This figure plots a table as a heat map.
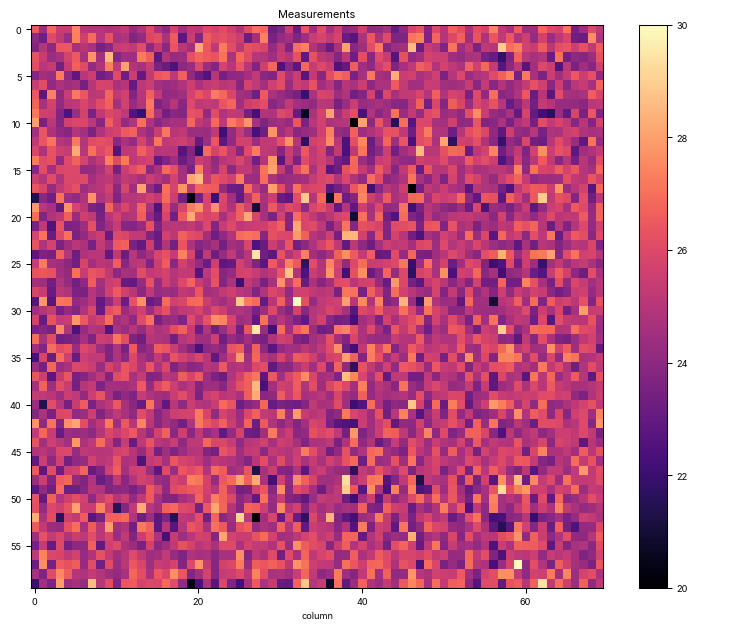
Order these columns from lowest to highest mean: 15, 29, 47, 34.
15, 47, 29, 34
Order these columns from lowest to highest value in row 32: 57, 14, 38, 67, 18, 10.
10, 14, 67, 18, 38, 57
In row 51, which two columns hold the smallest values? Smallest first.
10, 53
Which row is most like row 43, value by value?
11
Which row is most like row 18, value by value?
59
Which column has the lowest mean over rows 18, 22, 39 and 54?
22
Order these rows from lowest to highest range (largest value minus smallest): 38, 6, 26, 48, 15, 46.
6, 46, 15, 38, 26, 48
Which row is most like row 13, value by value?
0
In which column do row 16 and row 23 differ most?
20
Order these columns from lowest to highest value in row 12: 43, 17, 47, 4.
4, 17, 47, 43
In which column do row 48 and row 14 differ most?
38
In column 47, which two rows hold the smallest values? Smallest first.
48, 29
